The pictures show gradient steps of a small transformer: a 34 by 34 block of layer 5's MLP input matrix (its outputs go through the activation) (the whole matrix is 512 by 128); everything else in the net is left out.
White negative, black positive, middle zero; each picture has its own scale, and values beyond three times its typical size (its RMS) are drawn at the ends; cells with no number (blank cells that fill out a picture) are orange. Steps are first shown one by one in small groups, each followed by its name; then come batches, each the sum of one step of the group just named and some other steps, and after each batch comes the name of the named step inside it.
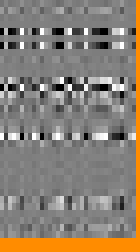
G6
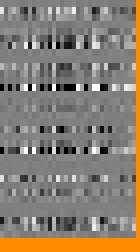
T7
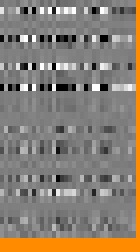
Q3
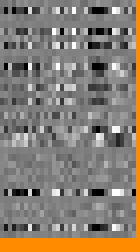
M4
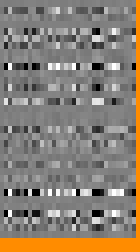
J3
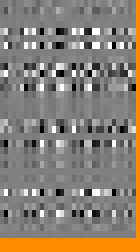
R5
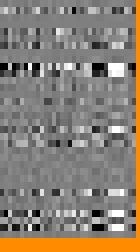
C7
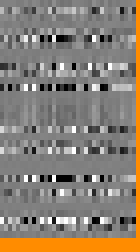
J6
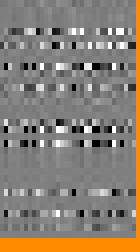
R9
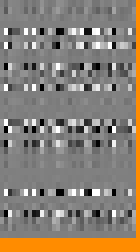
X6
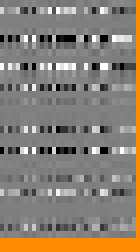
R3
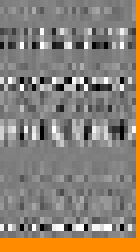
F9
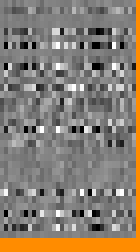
M4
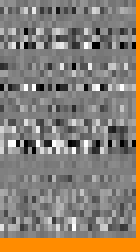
J6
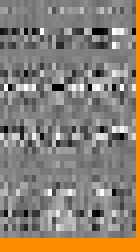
G6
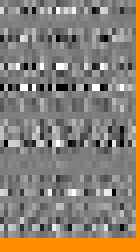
Q3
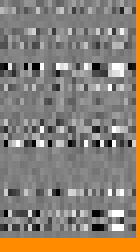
C7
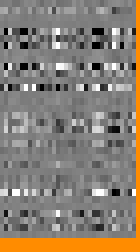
Q3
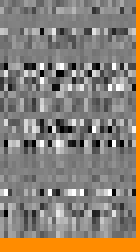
R5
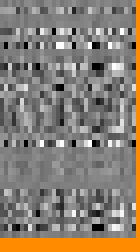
C7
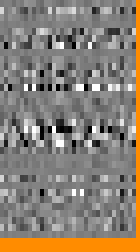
T7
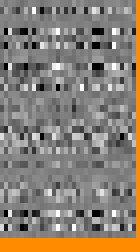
J3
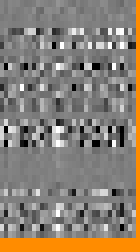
R9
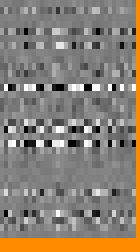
X6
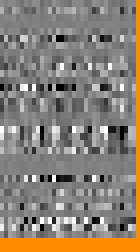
J6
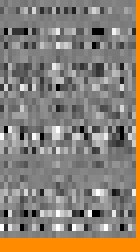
F9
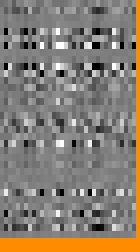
M4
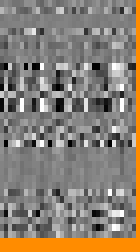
C7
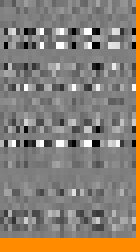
J3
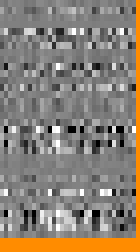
R9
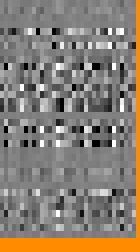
R9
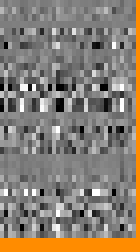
T7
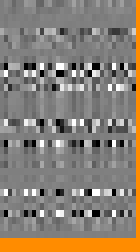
R5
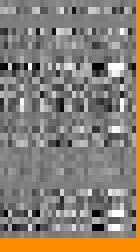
C7
